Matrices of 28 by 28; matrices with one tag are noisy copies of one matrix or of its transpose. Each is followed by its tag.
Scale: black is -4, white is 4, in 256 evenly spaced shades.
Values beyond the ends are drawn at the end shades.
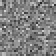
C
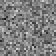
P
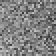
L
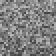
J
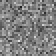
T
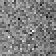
J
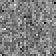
T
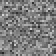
T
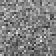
J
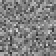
C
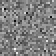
P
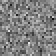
P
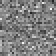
T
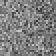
J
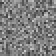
C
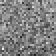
J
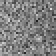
J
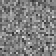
P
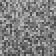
L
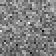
J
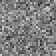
P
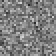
P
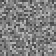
P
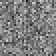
T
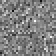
P
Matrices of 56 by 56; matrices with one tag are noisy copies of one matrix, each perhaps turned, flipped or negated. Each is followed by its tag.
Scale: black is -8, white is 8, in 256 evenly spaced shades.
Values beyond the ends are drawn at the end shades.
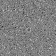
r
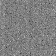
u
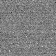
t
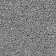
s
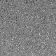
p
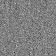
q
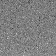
p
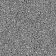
s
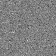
r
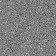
r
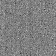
u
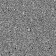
r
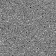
s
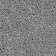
s
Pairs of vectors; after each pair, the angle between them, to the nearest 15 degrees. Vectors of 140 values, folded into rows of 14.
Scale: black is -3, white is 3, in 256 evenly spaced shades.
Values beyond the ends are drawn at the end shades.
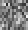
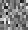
105 degrees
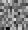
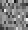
60 degrees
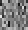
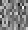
30 degrees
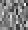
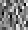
165 degrees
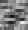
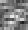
165 degrees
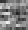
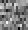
45 degrees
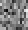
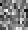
165 degrees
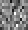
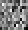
45 degrees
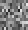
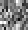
135 degrees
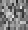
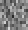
150 degrees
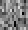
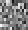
75 degrees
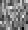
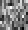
15 degrees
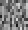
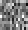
135 degrees
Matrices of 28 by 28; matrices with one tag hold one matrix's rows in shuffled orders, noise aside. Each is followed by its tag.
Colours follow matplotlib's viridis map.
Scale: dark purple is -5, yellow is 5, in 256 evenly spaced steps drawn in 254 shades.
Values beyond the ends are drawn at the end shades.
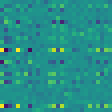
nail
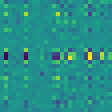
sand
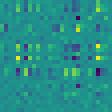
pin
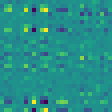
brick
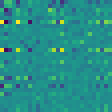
nail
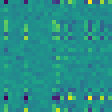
sand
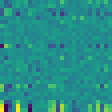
nail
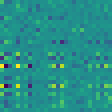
nail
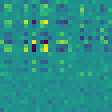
brick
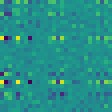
nail
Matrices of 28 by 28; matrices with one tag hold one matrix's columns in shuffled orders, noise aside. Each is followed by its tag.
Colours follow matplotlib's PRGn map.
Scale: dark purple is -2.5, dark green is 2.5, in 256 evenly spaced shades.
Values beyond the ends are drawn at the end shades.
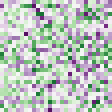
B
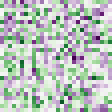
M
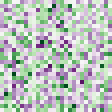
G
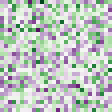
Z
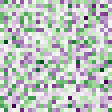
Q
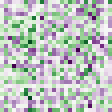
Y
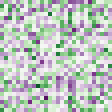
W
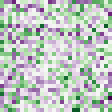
W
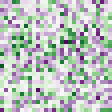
Y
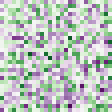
G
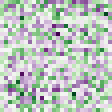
W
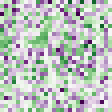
Y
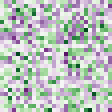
M
